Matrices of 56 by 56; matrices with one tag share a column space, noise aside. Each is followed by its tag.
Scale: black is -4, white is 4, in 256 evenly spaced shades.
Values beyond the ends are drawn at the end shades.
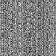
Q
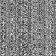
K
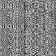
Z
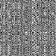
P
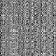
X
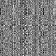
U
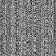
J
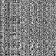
K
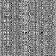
P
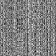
Q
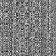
Q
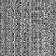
Q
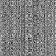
J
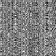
Q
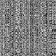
X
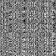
Q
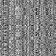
U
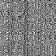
P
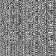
P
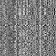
U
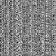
J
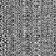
J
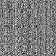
Z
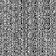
Q
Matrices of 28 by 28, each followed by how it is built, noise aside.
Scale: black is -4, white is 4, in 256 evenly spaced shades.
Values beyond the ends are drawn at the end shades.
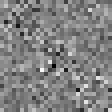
block diagonal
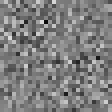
block diagonal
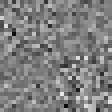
block diagonal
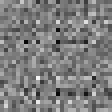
low rank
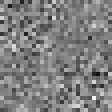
block diagonal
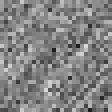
Hankel
